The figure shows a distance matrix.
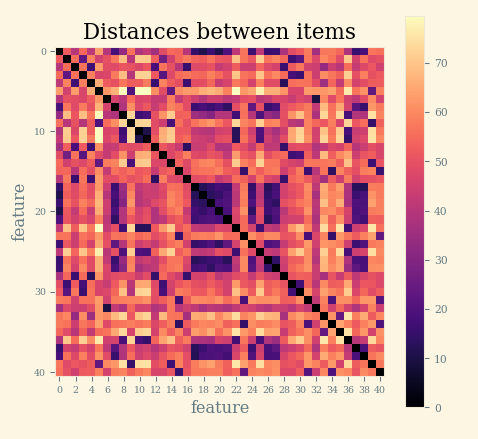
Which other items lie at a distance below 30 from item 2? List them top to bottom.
4, 12, 16, 28
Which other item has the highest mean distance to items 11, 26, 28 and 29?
5
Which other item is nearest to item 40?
15
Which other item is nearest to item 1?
29
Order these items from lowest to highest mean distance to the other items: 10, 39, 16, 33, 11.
16, 10, 11, 39, 33
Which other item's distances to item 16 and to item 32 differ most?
6
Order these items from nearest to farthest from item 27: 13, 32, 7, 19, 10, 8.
19, 7, 8, 10, 32, 13
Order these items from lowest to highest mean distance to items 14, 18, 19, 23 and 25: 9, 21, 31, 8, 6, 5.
21, 8, 6, 31, 9, 5
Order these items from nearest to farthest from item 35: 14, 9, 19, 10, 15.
9, 14, 15, 19, 10
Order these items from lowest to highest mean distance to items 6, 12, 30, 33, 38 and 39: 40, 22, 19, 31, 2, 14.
2, 14, 19, 40, 31, 22
